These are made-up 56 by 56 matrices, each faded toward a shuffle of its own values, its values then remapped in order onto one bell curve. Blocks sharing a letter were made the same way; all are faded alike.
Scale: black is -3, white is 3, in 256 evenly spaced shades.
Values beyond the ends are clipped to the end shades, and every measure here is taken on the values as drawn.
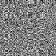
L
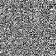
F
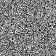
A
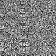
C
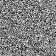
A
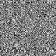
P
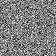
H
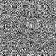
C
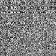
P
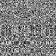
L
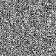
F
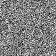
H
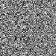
C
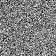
H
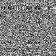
C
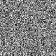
F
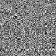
L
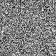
H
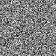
P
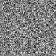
C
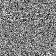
A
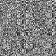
L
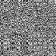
L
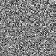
P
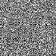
P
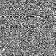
P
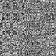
L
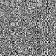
C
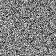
H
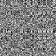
L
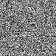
A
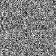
C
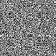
F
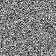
A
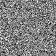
H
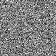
A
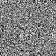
F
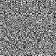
P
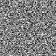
F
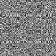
L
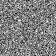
H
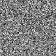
A
